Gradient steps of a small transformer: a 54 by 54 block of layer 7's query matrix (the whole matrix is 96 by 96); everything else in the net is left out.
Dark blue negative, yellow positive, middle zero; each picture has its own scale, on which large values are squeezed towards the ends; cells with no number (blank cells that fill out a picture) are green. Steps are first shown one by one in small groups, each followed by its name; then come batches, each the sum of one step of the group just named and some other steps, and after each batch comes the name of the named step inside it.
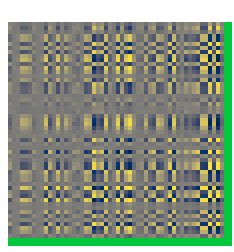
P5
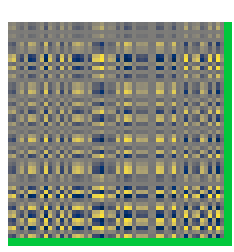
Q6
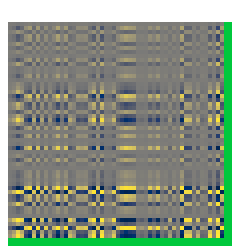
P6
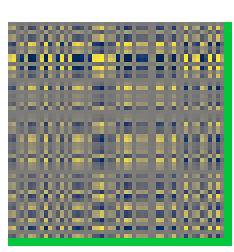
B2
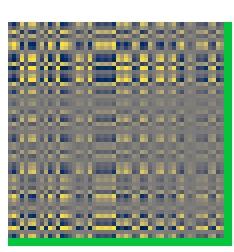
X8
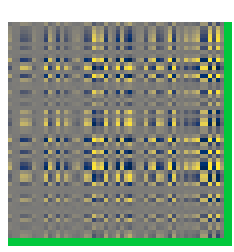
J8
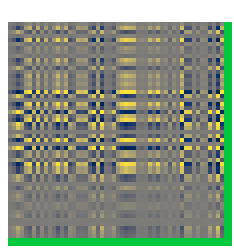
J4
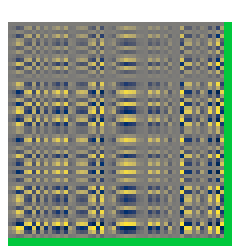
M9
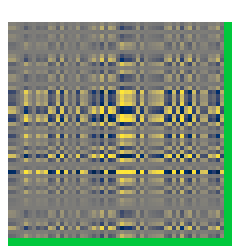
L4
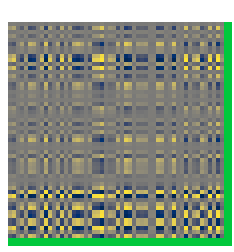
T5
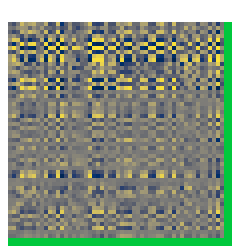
B2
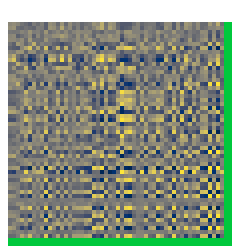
L4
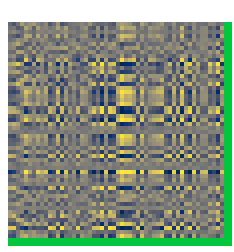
L4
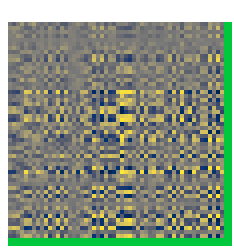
L4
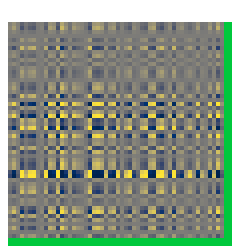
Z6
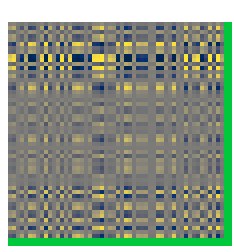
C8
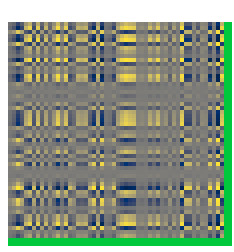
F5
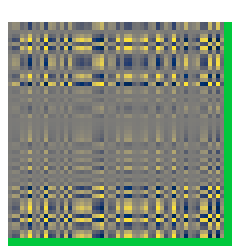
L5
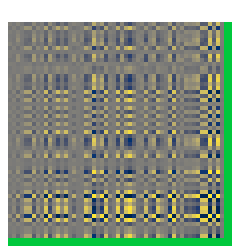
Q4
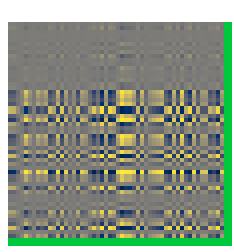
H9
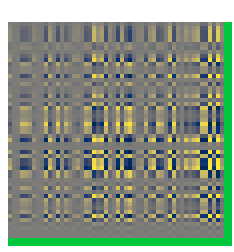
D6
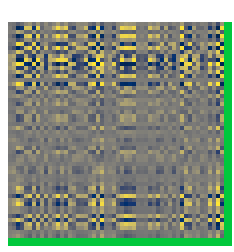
F5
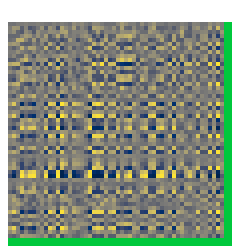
Z6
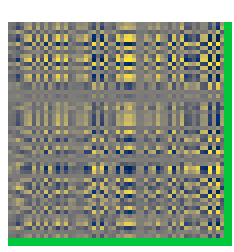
F5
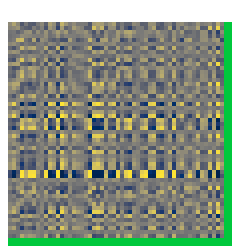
Z6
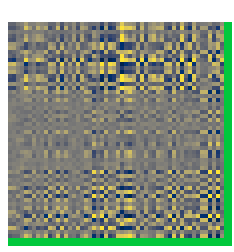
Q4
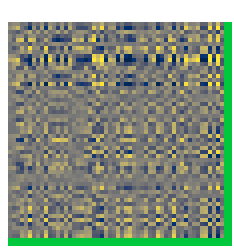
L5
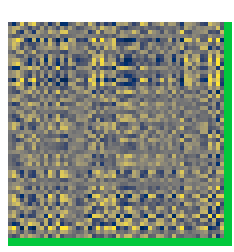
Q4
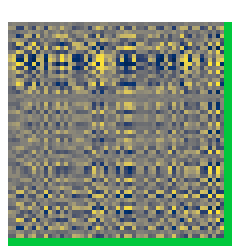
C8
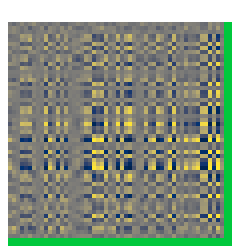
D6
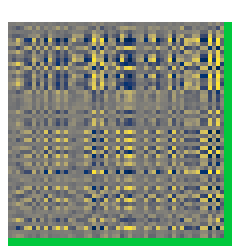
Q4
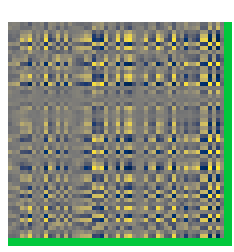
L5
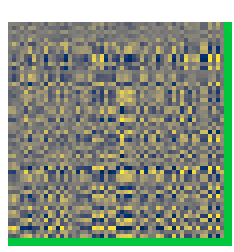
H9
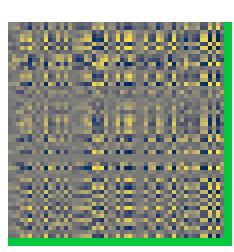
L5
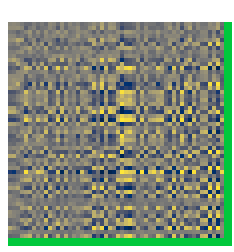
H9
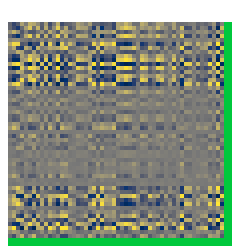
F5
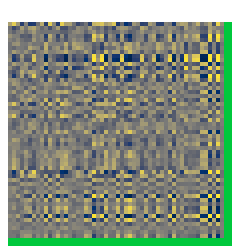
Q4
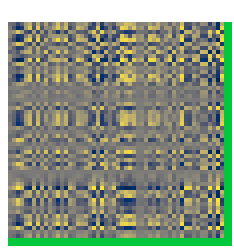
F5
